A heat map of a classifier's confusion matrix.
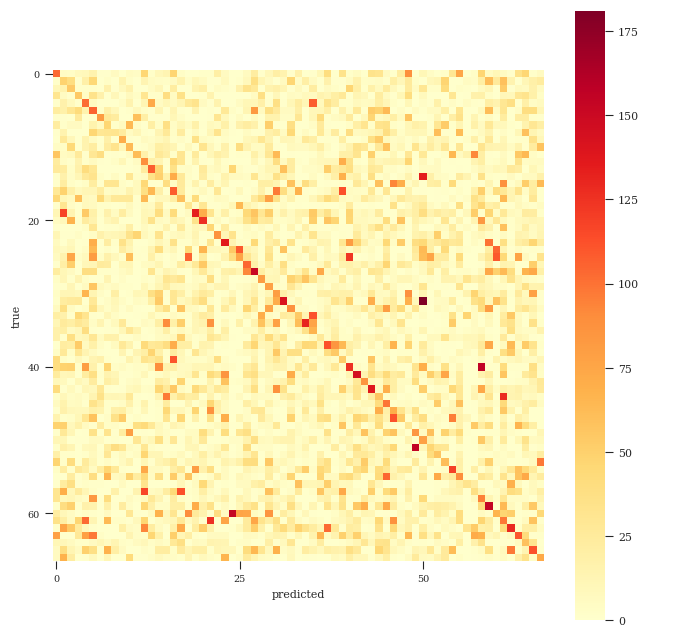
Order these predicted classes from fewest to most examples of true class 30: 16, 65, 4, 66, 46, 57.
66, 46, 16, 57, 4, 65
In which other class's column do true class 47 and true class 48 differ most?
46
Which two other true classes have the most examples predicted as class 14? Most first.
40, 60
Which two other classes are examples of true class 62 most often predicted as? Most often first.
37, 12
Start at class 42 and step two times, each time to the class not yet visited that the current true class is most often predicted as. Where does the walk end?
59
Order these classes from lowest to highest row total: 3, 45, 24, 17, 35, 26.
35, 3, 45, 26, 24, 17
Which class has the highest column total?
61
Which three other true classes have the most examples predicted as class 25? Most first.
24, 60, 18
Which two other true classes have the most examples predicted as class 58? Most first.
40, 20
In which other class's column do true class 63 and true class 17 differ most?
5
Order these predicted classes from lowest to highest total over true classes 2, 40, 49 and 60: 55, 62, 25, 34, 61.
34, 62, 55, 25, 61
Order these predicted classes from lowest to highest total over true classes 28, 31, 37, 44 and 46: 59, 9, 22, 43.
22, 9, 43, 59
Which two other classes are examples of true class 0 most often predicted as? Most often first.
48, 55
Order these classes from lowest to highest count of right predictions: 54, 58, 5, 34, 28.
28, 58, 5, 54, 34
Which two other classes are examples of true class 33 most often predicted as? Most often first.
35, 28
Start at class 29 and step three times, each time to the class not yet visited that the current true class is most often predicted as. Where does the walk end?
26
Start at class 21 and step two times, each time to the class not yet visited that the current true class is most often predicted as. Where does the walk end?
4
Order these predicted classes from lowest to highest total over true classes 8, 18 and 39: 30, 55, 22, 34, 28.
28, 34, 30, 22, 55
